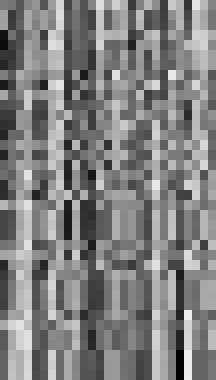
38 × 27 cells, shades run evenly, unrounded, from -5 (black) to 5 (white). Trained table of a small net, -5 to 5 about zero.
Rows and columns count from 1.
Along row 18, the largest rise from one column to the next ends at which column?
13
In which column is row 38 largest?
24
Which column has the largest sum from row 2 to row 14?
8
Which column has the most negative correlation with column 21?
23
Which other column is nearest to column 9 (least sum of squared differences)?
11
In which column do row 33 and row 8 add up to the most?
3
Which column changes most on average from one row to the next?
1
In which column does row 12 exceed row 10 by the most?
9
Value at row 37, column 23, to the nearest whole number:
-5
